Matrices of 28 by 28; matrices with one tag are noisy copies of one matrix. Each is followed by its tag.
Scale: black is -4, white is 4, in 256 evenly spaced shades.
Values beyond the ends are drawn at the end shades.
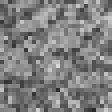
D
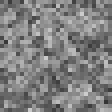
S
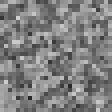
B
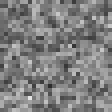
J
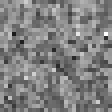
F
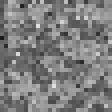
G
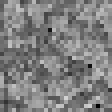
G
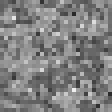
S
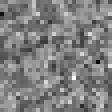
B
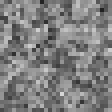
F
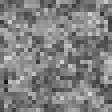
S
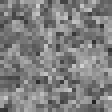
J
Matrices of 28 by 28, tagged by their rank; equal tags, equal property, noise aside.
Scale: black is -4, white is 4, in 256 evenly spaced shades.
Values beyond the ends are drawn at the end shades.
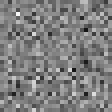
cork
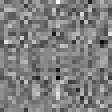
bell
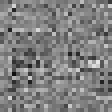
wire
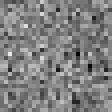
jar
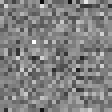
cork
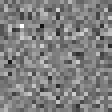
jar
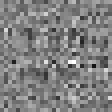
cork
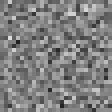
jar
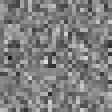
jar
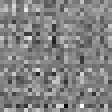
cork
